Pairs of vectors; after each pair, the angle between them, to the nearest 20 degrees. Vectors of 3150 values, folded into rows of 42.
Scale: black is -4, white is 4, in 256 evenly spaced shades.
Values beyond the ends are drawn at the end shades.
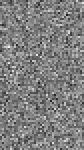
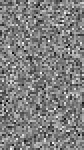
40 degrees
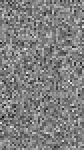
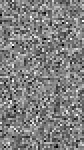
60 degrees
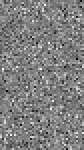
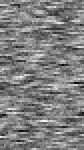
80 degrees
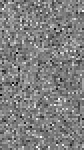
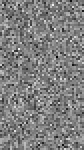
120 degrees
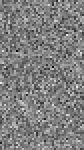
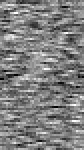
100 degrees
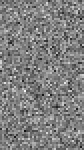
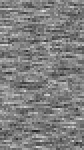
60 degrees
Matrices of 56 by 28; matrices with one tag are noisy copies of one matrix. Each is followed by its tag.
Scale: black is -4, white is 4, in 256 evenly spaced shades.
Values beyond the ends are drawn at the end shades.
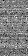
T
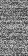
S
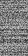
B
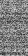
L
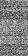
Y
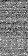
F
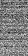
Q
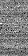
T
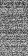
Q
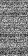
T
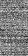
B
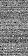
B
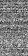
F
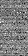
S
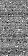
T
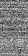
F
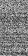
L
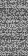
S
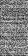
S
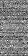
S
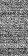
T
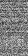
F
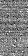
F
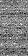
T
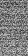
Q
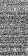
L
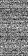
S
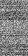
Y
